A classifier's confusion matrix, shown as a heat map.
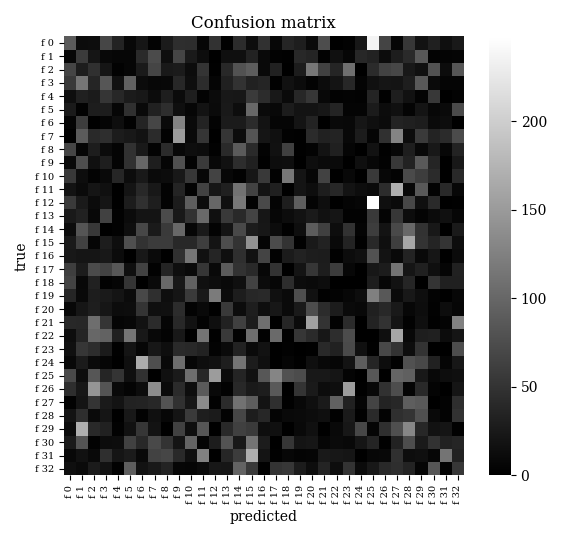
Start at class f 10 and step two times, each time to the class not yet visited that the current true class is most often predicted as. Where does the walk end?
f 8
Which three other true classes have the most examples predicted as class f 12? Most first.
f 25, f 19, f 10
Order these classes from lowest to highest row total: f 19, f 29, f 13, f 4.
f 4, f 13, f 19, f 29
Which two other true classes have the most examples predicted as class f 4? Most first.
f 17, f 25
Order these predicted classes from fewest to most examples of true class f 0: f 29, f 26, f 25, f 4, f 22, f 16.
f 22, f 29, f 4, f 16, f 26, f 25
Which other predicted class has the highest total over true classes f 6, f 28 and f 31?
f 15
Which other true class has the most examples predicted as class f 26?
f 19
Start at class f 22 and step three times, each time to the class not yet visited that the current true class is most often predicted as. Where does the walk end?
f 14
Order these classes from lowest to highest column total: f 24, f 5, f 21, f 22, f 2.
f 24, f 22, f 21, f 5, f 2
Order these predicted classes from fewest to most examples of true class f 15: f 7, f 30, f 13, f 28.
f 30, f 7, f 13, f 28
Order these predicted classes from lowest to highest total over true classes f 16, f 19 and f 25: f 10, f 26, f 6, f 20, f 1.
f 1, f 20, f 26, f 6, f 10
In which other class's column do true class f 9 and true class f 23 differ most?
f 6
